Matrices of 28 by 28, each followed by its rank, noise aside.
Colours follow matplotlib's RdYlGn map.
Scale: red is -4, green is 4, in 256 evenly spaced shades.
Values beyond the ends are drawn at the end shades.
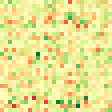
eight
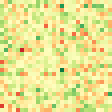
eight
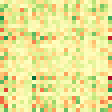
three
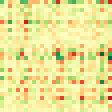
three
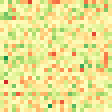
eight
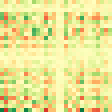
two
